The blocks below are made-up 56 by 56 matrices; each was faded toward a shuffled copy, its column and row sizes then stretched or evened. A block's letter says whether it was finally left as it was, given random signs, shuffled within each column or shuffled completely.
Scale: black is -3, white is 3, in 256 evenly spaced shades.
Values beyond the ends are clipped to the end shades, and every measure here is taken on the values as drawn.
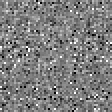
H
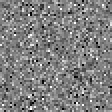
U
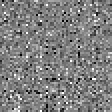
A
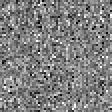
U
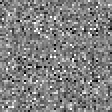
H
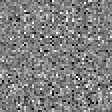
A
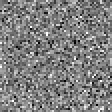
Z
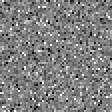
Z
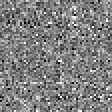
H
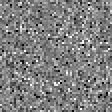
Z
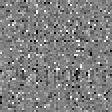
A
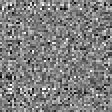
A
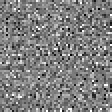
A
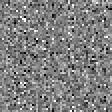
U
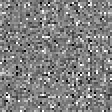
H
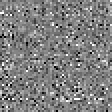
A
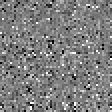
H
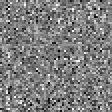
H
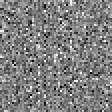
U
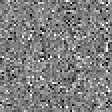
A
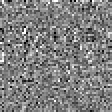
A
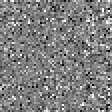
H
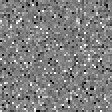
Z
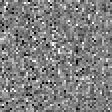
U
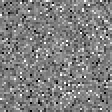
Z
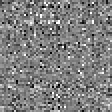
A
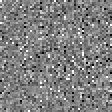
U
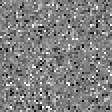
H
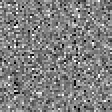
U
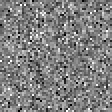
U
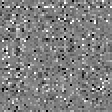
A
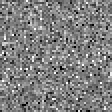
Z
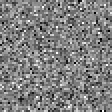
Z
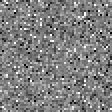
Z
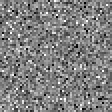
Z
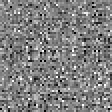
A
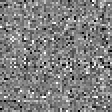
H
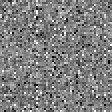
U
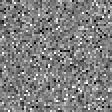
Z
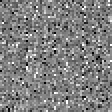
U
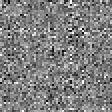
A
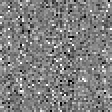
U
